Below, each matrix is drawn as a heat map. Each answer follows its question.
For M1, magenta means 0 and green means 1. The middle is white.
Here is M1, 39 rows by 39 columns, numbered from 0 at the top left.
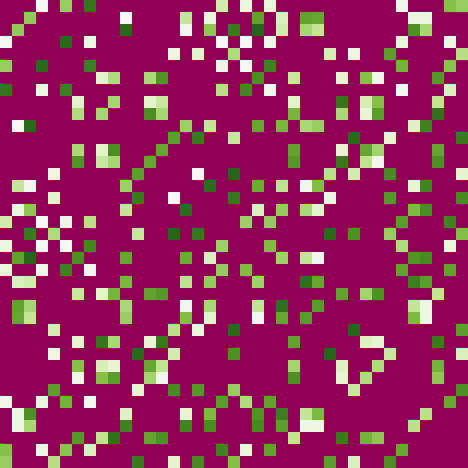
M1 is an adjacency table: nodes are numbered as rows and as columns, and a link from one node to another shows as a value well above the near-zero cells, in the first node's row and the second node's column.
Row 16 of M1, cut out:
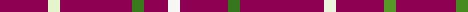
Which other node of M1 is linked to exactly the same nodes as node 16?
node 29
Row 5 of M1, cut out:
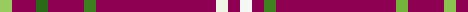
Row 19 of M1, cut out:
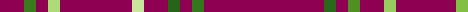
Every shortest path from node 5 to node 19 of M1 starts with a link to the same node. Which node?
node 0
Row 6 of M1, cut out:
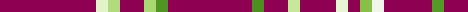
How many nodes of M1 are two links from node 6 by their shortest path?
10
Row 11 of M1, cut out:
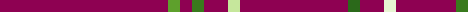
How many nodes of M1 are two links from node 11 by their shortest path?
4
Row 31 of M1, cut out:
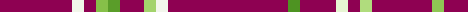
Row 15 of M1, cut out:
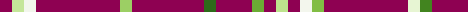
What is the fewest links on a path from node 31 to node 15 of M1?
3
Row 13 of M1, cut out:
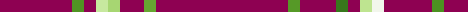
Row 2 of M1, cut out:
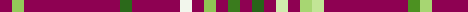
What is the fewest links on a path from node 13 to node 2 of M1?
3
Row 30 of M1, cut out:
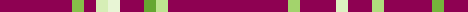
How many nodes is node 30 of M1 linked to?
9
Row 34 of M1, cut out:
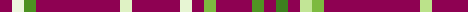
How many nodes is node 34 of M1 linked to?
10
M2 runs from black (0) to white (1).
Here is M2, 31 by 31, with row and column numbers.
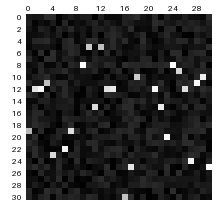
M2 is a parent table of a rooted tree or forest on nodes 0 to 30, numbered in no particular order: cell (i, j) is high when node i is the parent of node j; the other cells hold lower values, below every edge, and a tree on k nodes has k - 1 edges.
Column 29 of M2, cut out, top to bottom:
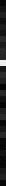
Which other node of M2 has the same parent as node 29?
18
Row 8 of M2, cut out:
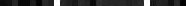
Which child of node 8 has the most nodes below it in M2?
9
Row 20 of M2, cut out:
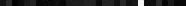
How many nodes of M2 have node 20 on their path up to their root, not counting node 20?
2
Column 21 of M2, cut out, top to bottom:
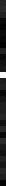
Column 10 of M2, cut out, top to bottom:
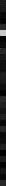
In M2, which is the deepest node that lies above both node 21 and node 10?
5
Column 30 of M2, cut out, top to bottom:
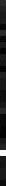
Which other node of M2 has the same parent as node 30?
17
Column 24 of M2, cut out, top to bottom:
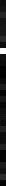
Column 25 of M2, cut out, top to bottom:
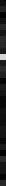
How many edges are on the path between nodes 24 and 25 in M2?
3
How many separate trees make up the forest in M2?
5
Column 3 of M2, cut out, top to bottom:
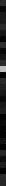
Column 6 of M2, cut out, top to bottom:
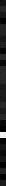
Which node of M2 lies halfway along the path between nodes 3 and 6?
15
